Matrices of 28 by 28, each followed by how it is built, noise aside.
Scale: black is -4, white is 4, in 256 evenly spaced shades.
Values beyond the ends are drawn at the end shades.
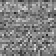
blocks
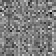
blocks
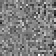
uneven columns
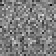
repeating columns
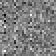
uneven columns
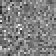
uneven columns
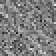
Toeplitz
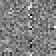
uneven columns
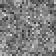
smooth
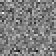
repeating columns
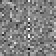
uneven columns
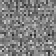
repeating columns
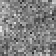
smooth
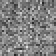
blocks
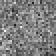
smooth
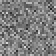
Toeplitz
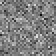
Toeplitz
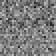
repeating columns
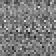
repeating columns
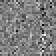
uneven columns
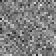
Toeplitz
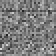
repeating columns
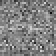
repeating columns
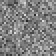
Toeplitz
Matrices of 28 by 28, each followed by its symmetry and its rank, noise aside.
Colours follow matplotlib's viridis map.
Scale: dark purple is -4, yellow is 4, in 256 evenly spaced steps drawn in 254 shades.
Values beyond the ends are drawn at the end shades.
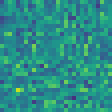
no symmetry, rank five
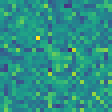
symmetric, rank seven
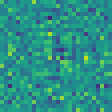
no symmetry, rank six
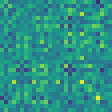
symmetric, rank five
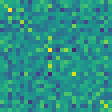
symmetric, rank five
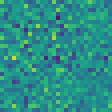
no symmetry, rank seven
